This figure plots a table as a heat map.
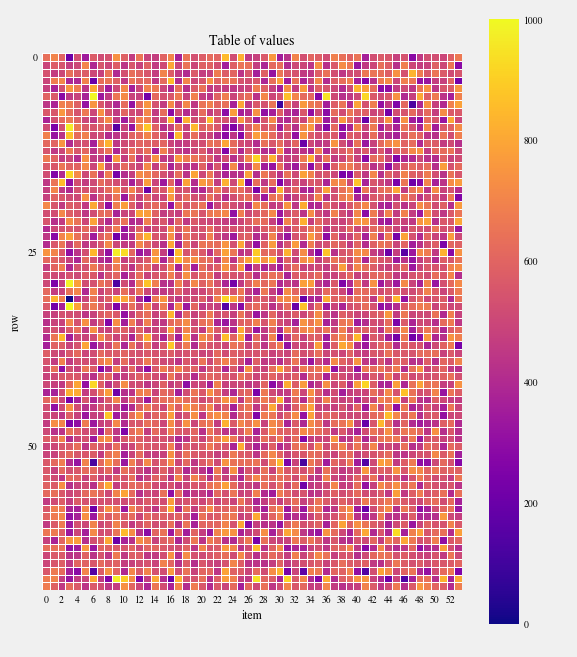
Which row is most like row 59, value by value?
63
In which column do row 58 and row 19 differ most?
6
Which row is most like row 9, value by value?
29
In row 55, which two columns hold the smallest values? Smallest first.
33, 41
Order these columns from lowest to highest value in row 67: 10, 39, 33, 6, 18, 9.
18, 39, 33, 6, 10, 9
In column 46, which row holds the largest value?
43
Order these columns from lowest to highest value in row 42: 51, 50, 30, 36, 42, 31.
30, 51, 42, 50, 36, 31
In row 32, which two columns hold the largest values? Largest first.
3, 33
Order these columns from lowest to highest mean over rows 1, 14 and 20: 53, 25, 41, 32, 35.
41, 32, 53, 25, 35
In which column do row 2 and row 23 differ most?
45
